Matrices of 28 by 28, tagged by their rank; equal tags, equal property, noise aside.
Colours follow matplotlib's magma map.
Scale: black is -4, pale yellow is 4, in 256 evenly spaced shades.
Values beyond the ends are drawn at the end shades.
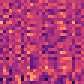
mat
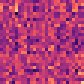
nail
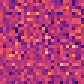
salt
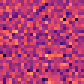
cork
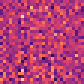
cork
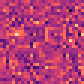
nail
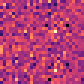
salt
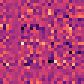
nail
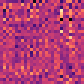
mat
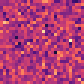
salt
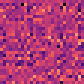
nail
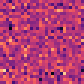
cork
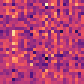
mat
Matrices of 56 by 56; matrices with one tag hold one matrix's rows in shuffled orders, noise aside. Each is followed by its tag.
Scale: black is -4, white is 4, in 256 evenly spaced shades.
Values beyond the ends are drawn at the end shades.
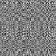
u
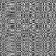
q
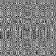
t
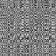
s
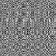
u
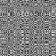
s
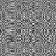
q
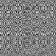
t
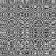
s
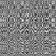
s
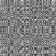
s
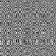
t
